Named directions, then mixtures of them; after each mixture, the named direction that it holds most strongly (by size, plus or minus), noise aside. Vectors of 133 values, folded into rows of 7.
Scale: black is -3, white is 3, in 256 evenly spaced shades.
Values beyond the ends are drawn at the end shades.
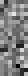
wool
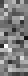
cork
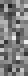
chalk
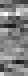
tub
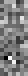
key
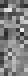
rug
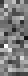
cork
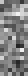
wool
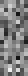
chalk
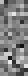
wool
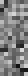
wool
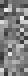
rug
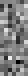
chalk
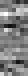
tub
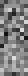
rug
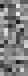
chalk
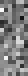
key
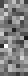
cork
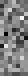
cork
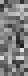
wool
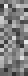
chalk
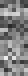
tub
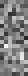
cork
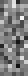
cork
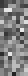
rug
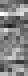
tub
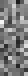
key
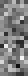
cork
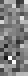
key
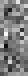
cork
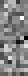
cork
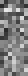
rug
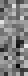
wool
